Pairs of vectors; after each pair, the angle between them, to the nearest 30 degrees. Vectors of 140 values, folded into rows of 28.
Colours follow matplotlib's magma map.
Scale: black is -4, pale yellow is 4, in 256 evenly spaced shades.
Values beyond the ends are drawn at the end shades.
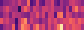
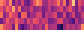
120 degrees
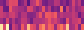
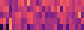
150 degrees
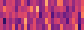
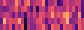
150 degrees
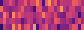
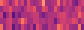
150 degrees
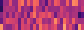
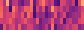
120 degrees
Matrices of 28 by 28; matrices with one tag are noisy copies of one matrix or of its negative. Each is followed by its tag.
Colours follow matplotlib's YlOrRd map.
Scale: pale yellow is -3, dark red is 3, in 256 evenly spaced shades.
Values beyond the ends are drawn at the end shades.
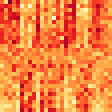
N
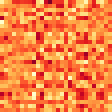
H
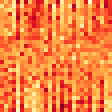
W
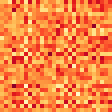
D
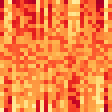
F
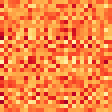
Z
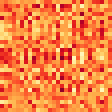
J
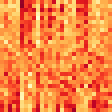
N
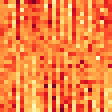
W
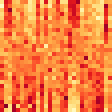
F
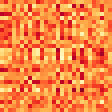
J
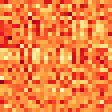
J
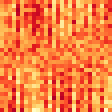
W
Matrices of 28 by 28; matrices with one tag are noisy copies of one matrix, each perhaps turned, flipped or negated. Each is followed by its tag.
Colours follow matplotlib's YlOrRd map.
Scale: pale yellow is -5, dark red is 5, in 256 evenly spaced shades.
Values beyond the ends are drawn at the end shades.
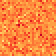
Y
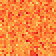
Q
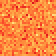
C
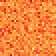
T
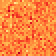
Y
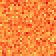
T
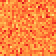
C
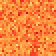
Q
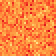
Y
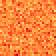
T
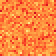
T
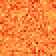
C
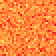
C
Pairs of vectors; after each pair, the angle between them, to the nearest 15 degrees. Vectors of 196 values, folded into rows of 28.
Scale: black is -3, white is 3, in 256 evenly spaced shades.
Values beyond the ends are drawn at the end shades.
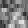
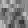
165 degrees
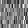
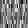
90 degrees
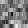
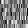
75 degrees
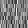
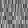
60 degrees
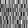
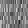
105 degrees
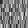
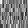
150 degrees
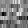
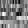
150 degrees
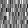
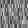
120 degrees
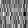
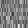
45 degrees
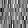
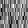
60 degrees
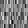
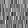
90 degrees
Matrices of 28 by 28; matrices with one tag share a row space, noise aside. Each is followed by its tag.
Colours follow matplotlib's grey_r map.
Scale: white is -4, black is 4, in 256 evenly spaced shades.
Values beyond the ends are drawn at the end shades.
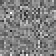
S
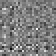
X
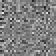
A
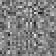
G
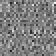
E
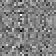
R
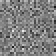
E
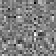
G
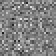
R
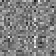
G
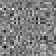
X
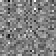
G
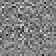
R
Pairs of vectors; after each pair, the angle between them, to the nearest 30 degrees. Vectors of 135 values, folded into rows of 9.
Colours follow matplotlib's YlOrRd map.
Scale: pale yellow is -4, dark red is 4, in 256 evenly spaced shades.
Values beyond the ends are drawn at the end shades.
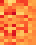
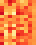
150 degrees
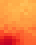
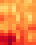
30 degrees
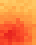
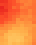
150 degrees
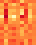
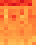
120 degrees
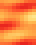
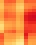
120 degrees
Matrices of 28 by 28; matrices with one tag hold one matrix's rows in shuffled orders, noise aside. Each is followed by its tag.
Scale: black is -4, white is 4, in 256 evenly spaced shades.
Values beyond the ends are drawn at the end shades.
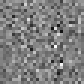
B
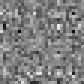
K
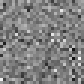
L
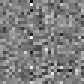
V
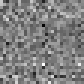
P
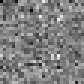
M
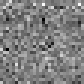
P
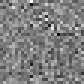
V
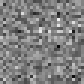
K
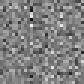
V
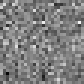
P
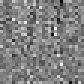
B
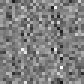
B
